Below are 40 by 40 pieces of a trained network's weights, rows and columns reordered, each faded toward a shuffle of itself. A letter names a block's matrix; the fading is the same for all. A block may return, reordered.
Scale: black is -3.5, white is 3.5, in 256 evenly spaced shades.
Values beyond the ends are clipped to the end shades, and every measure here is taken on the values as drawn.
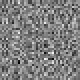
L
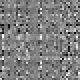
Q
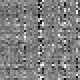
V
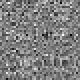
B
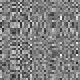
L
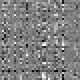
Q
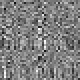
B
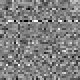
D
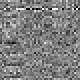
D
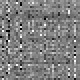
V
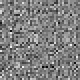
B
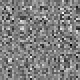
B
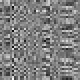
L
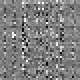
V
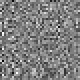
B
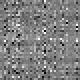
Q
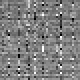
V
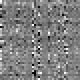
V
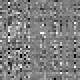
Q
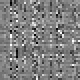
V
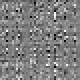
Q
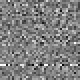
D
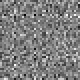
D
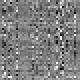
V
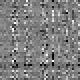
Q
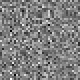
B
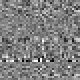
D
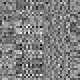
L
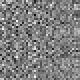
B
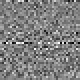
D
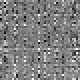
V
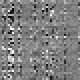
Q
